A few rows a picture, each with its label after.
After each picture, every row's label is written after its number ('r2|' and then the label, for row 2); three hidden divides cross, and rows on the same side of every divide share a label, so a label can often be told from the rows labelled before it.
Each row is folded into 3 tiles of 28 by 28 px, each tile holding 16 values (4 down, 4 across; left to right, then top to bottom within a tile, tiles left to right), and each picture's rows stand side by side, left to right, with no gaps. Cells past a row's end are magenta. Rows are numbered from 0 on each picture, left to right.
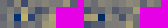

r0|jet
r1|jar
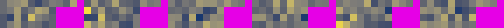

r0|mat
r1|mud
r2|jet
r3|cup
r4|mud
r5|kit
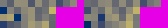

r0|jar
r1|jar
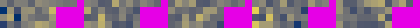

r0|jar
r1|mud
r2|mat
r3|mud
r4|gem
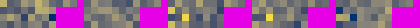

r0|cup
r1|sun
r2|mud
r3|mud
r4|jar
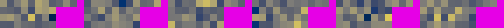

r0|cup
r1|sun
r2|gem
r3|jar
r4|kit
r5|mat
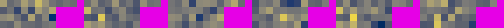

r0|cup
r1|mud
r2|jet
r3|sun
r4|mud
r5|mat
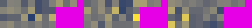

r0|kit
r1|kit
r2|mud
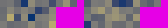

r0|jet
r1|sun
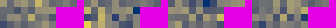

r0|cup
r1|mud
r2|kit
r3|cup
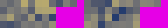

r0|cup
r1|jet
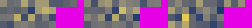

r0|cup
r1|cup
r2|mud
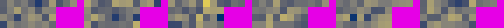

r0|sun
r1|gem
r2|cup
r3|mat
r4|jet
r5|sun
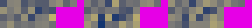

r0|kit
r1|jet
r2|jet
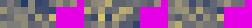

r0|kit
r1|mat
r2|kit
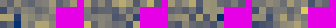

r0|jar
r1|gem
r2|cup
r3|jar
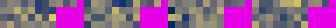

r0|kit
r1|sun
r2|jar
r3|gem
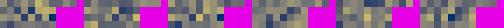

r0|cup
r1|kit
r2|cup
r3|jet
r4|sun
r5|jet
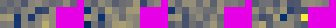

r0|jet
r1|jar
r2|jar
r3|kit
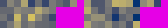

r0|mat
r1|gem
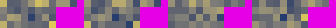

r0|gem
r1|gem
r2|cup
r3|kit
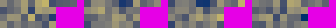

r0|cup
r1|sun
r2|sun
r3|cup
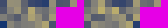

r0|sun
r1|sun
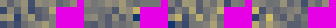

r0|jar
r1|cup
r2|jar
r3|mud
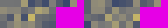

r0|mat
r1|sun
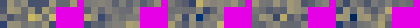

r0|sun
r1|jar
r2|jet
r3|cup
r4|jar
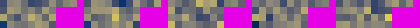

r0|sun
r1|sun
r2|gem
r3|jar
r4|kit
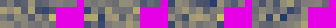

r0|kit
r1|jar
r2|sun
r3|jet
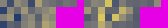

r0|jar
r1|mat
